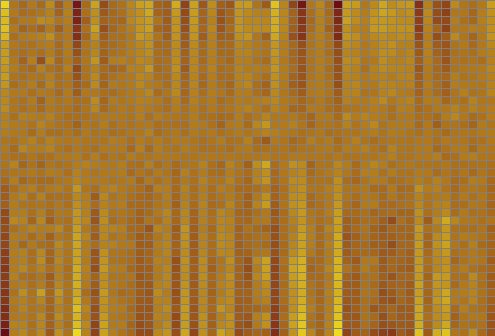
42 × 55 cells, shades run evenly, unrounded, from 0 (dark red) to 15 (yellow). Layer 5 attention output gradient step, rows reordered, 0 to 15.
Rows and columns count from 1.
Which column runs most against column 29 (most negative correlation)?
35
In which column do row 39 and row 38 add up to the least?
1
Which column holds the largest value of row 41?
38
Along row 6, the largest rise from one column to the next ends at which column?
39
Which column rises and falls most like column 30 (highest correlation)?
29
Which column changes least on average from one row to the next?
36
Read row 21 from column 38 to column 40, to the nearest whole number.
9 8 7
